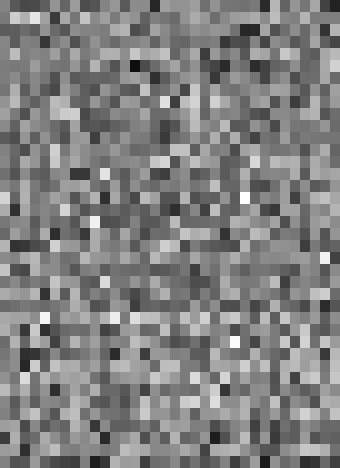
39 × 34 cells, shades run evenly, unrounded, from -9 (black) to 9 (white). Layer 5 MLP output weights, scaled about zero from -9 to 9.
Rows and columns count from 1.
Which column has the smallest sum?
11
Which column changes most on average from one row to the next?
33
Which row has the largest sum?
27
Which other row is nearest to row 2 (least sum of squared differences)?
22
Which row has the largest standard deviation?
17
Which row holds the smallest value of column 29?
24
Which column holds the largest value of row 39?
12
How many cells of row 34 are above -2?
27
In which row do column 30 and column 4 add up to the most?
31
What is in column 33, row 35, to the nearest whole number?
0
